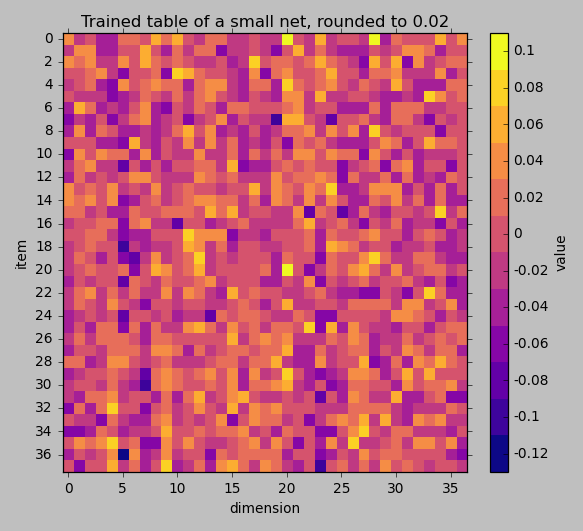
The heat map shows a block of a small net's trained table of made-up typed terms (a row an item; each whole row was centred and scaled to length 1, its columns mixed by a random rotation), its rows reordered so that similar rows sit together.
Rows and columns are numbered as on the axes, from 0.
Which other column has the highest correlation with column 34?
0
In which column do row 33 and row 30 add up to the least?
7
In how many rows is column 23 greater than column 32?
12
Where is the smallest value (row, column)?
36, 5
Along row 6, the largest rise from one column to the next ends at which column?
1
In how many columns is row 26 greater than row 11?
20
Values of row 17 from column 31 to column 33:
-0.04 0 0.02
